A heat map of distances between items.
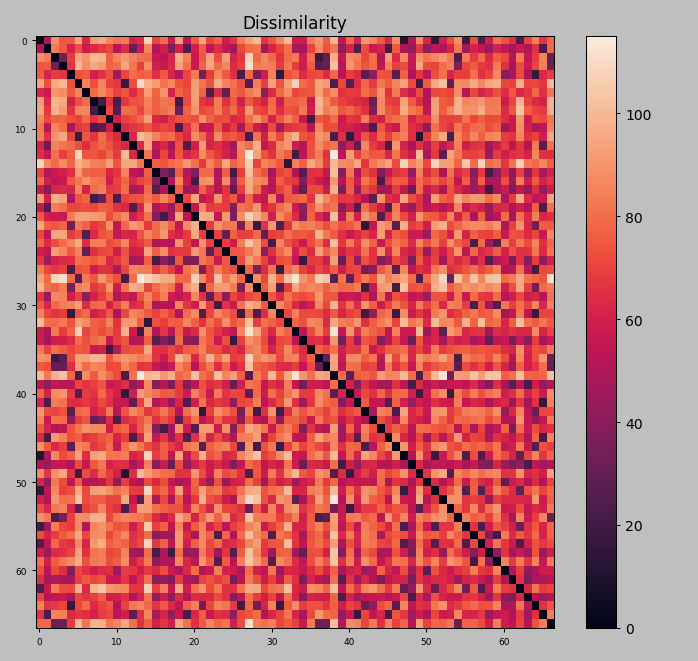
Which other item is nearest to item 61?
39
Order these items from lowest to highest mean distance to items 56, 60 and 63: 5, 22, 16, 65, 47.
65, 16, 22, 47, 5
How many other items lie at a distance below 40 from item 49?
6
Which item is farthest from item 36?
27
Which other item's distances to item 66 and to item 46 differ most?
28
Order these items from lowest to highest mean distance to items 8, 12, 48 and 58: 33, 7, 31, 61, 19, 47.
19, 61, 33, 7, 47, 31
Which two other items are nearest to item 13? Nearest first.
33, 52
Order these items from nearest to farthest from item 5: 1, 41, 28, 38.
38, 41, 1, 28
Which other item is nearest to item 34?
25
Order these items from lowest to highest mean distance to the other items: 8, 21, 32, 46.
46, 21, 8, 32
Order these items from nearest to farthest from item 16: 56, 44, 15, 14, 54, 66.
44, 15, 56, 54, 66, 14
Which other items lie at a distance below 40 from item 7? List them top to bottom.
8, 10, 18, 43
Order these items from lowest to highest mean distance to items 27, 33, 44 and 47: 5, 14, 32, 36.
5, 36, 32, 14
